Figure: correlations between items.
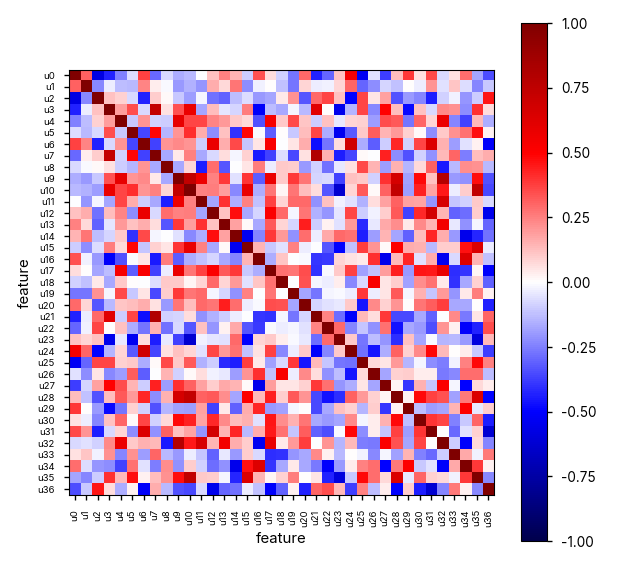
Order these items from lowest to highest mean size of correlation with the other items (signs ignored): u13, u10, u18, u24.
u18, u13, u24, u10
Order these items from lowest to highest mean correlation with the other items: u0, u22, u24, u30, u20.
u22, u0, u24, u20, u30
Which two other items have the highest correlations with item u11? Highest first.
u32, u9
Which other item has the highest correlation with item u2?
u36
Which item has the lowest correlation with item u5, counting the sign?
u23
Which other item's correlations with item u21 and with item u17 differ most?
u7
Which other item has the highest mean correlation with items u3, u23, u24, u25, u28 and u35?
u10
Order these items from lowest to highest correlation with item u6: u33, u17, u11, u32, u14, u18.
u33, u11, u18, u32, u14, u17
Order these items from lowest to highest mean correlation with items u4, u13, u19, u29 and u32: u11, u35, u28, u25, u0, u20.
u25, u0, u35, u20, u28, u11
